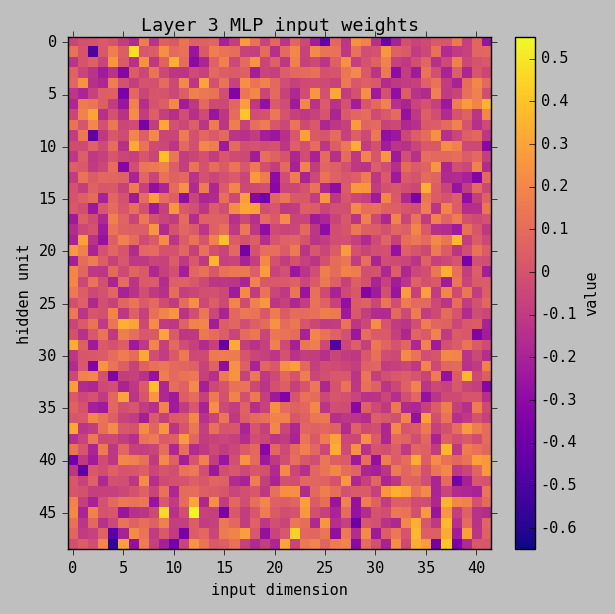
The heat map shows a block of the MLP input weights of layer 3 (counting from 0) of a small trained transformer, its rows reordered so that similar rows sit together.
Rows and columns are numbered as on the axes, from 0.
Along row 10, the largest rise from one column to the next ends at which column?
6
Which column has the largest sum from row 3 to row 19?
17
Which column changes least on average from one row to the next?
27
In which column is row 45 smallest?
15
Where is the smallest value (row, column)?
48, 4
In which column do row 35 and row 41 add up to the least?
1
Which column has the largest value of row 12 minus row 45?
36
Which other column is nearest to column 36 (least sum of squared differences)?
13
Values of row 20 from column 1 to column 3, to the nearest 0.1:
0.2 -0.2 0
